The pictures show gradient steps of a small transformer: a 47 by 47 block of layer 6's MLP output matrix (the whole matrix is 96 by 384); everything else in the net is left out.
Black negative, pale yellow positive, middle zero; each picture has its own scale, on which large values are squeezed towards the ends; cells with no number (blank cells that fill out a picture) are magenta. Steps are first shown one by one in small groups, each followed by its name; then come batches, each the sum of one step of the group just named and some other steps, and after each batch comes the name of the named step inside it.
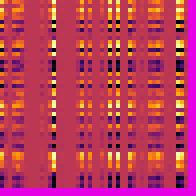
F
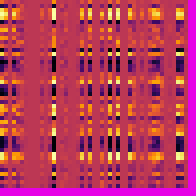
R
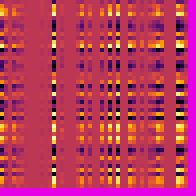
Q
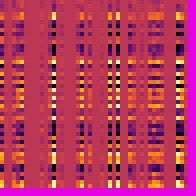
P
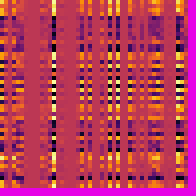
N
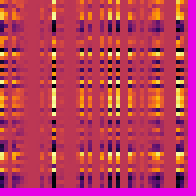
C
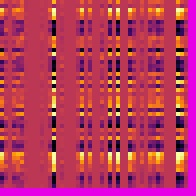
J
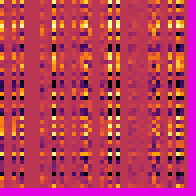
P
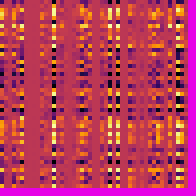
Q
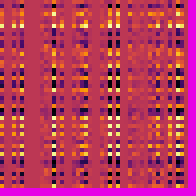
P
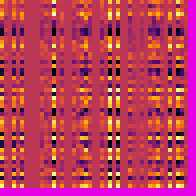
N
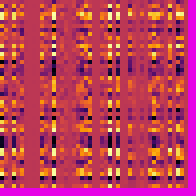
R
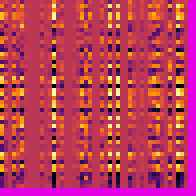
C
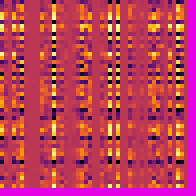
R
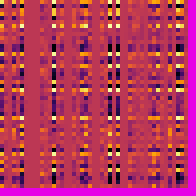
N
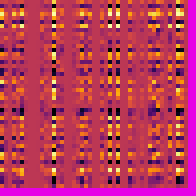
C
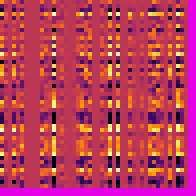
C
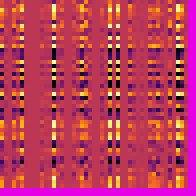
Q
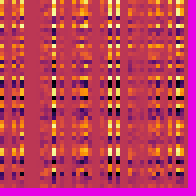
F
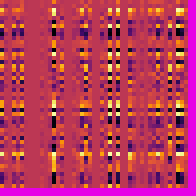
J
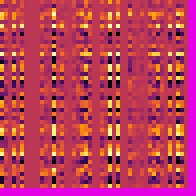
R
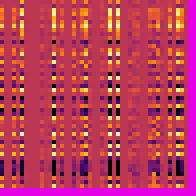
P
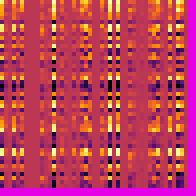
F
